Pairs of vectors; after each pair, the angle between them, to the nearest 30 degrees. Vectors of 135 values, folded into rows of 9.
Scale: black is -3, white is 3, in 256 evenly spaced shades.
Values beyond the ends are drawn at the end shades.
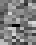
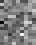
90 degrees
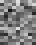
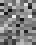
60 degrees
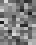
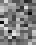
30 degrees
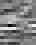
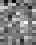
90 degrees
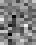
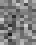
30 degrees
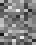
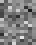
30 degrees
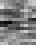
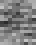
30 degrees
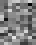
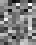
150 degrees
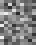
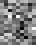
90 degrees
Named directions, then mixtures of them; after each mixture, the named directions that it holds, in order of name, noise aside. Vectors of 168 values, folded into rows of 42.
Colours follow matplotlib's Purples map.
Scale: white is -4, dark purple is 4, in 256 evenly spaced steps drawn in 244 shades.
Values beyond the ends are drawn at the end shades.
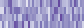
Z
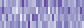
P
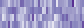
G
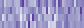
G, P.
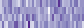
P, Z.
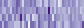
P, Z.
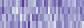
P.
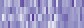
G, P.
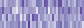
P.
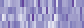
G, P.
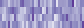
G.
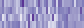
G, P.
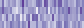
P.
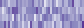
G, P.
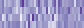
G, P.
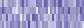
P.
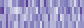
P, Z.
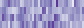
G.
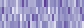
P.
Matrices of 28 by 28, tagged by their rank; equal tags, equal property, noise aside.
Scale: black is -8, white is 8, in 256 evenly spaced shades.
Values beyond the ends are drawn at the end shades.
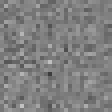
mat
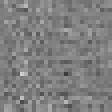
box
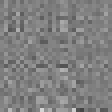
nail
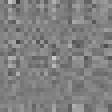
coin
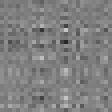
nail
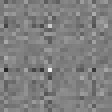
nail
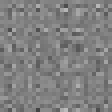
nail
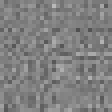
mat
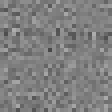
mat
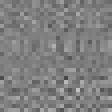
nail
